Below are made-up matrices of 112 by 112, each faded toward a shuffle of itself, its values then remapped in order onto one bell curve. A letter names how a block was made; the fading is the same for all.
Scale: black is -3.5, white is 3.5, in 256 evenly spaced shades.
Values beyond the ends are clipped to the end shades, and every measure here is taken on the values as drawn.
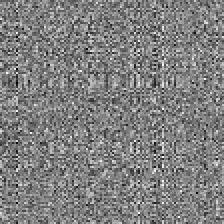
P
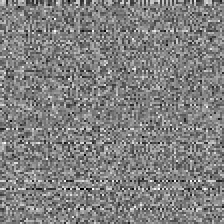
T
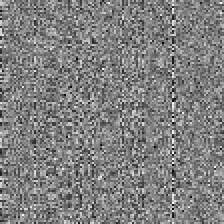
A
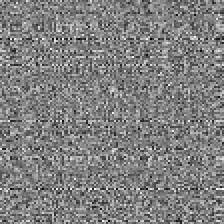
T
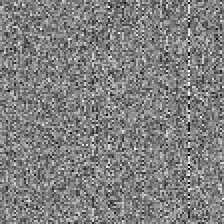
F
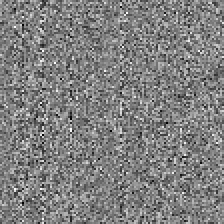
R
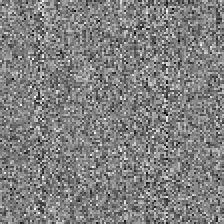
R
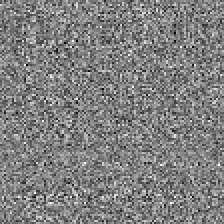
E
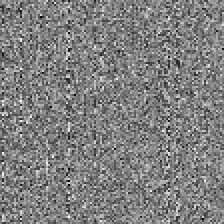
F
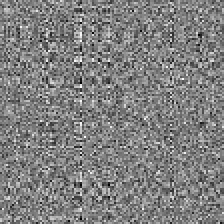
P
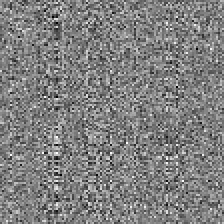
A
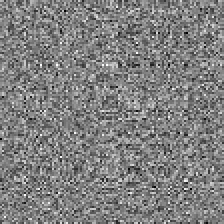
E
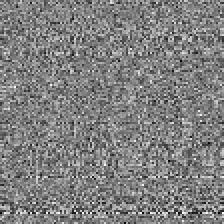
T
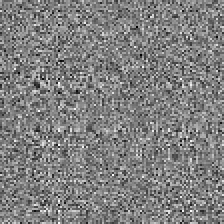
E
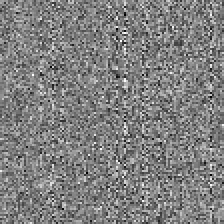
F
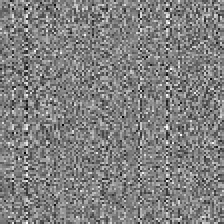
A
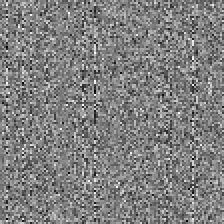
F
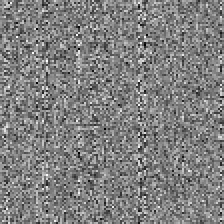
F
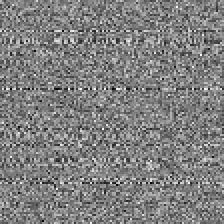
T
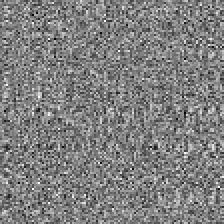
E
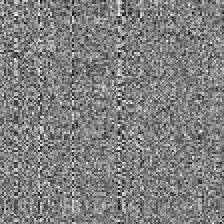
A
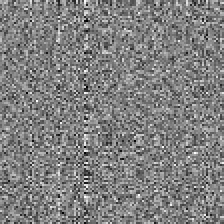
P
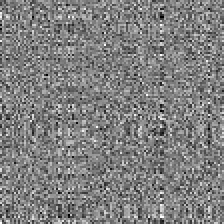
P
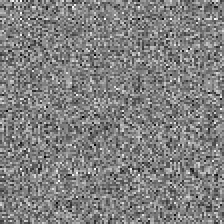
E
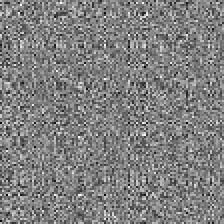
P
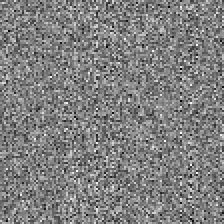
R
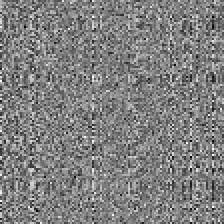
A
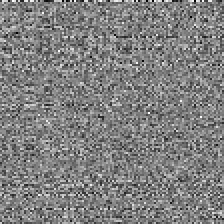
T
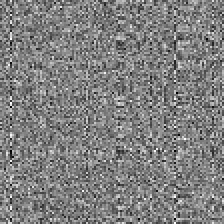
A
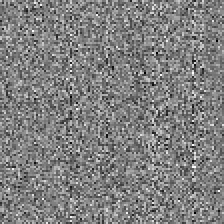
R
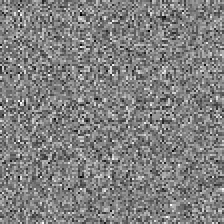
E
